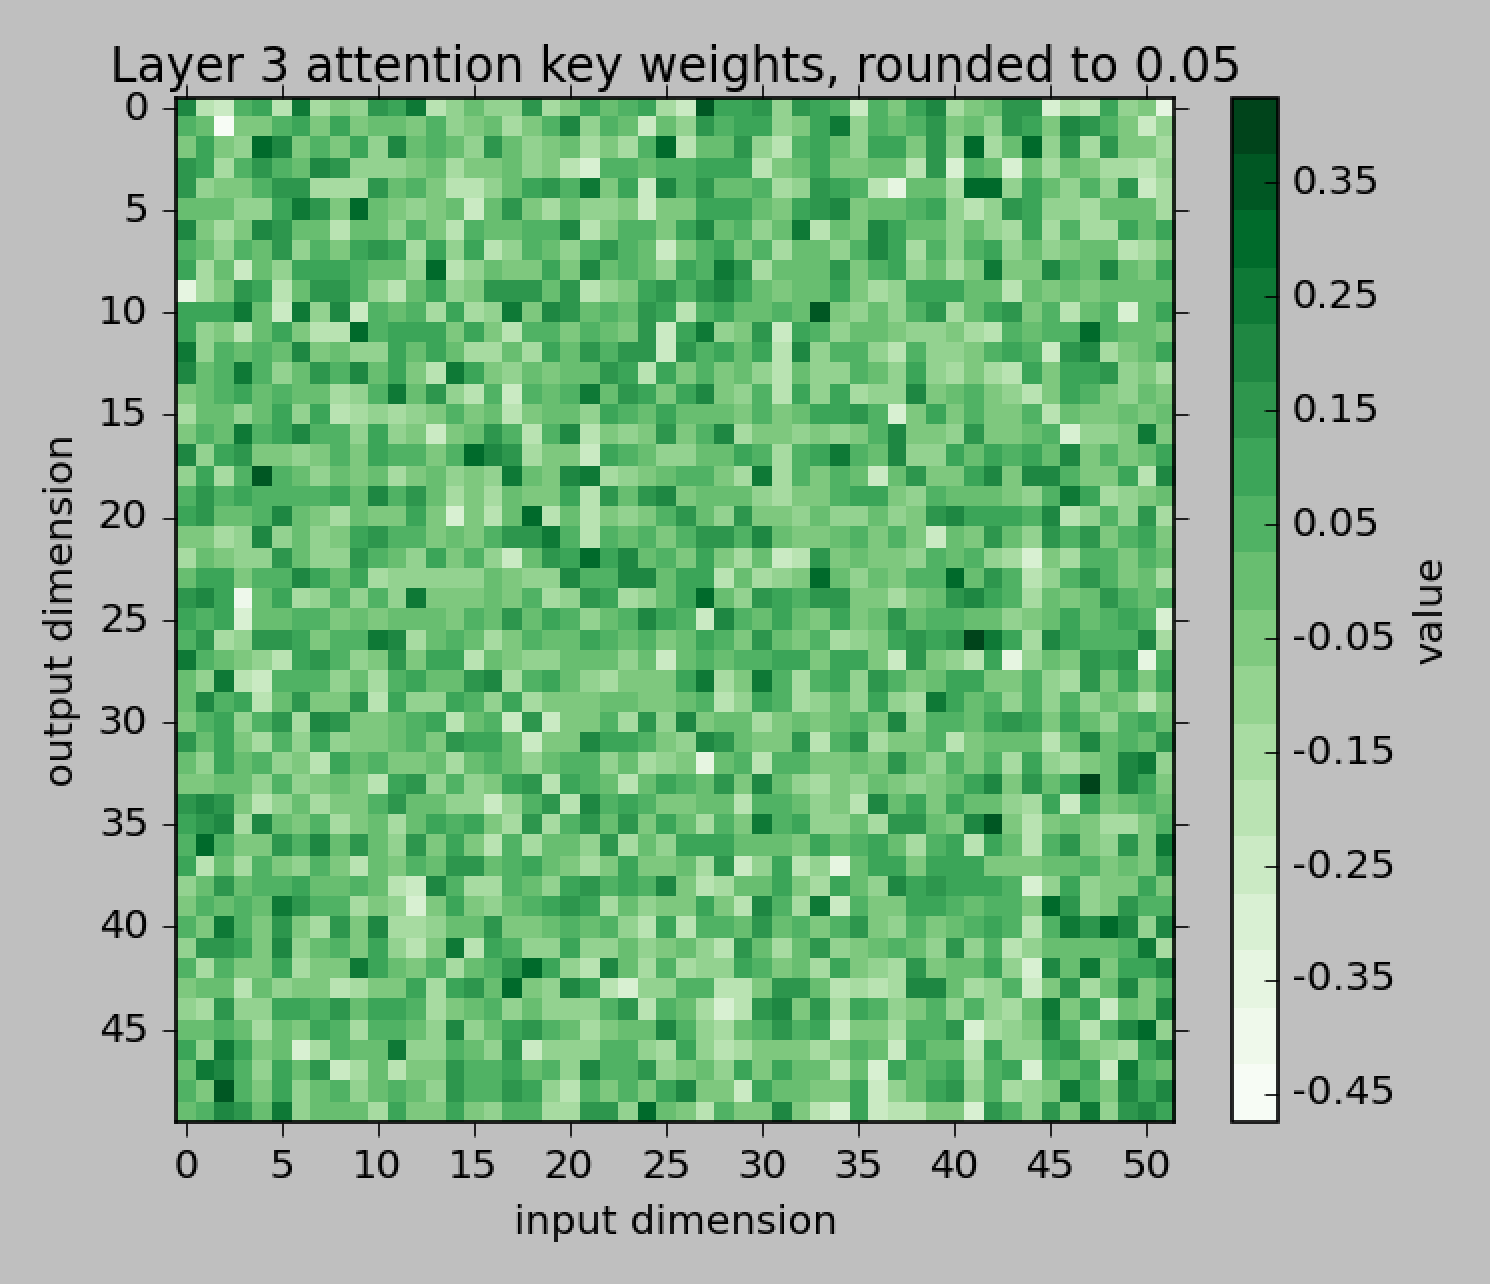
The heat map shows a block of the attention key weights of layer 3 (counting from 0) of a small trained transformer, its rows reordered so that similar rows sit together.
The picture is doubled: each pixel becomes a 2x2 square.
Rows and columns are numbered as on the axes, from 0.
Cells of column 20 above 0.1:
9
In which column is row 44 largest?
45
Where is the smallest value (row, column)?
1, 2
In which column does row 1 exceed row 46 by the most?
6
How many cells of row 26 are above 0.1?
12
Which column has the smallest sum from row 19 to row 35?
3
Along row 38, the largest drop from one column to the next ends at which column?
44
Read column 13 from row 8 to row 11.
0.3 0.1 -0.15 0.1
